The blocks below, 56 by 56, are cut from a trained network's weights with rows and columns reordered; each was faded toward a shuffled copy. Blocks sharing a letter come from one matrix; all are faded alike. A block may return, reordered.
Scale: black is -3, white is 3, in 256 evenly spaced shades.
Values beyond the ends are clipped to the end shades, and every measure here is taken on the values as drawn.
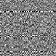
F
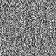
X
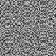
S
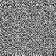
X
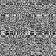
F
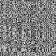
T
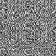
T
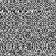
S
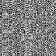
T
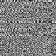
F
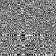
F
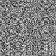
X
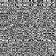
F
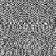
S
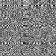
F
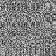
S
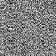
X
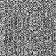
T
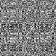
F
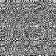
F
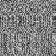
S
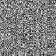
T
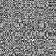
S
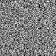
X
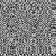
S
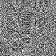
X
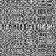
S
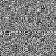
F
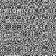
F
